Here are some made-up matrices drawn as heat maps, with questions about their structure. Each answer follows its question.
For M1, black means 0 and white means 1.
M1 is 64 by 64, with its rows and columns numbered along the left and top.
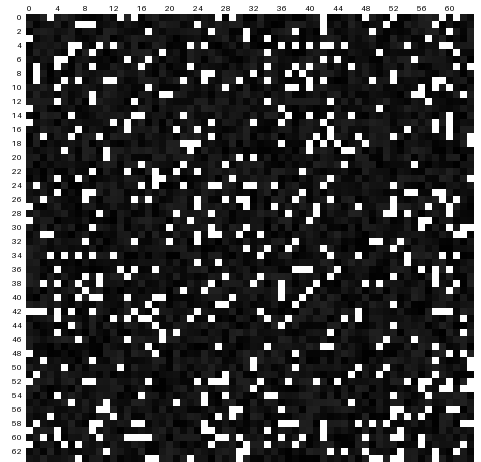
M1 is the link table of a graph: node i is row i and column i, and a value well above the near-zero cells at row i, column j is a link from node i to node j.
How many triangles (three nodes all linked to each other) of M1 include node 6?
1
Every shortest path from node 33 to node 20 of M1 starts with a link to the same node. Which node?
node 31
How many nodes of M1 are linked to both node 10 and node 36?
6
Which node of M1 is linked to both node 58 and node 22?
node 9
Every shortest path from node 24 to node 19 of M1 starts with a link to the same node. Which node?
node 18
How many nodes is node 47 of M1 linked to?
7
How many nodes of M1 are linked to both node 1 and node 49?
2
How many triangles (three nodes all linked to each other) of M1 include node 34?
8
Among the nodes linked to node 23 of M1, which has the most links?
node 4
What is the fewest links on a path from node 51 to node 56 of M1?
3
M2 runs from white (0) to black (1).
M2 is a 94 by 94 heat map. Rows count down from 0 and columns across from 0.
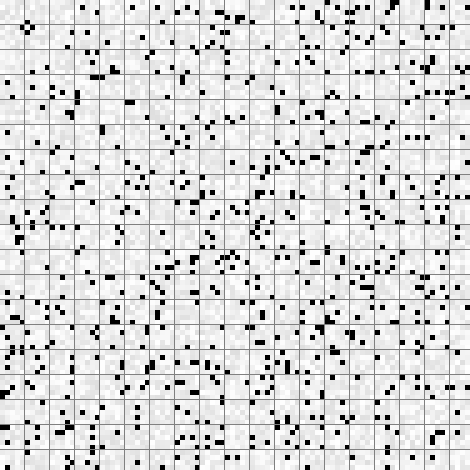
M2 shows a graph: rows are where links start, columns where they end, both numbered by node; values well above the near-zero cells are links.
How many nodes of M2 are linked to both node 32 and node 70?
1
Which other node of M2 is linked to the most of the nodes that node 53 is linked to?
node 1
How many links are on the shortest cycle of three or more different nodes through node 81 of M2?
6
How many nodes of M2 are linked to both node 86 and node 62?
2
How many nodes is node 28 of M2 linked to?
6
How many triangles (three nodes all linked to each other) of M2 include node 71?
0
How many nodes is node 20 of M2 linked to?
6
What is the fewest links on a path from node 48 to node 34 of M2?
5
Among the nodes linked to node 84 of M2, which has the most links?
node 39
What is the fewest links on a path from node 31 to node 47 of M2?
3
